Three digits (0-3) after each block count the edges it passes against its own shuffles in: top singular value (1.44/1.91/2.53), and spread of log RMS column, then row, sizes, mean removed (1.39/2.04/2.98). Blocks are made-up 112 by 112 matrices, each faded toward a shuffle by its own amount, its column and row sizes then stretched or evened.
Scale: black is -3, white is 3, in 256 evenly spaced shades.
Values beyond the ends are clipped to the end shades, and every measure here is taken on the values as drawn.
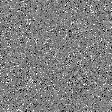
0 1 1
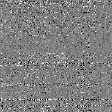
0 2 3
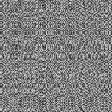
3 2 0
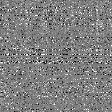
2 0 3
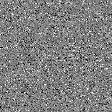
1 0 2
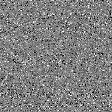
1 0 2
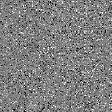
2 2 1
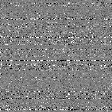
2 1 3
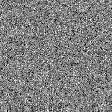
1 0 0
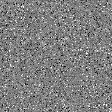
0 1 1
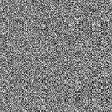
3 2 0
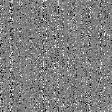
1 3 0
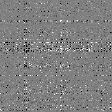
2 2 3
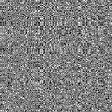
3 2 1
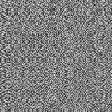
3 2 0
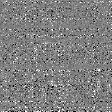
1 2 3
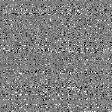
1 2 3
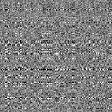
3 2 3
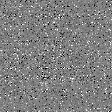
1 1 2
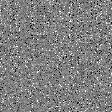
1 2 0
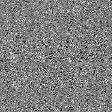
0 1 2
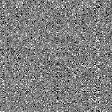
2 2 1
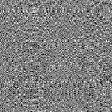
3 1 1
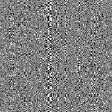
3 3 0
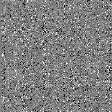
1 3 1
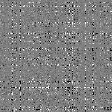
1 3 3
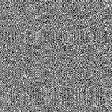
3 1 0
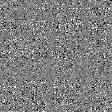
0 2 3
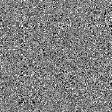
1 2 2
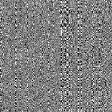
3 3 0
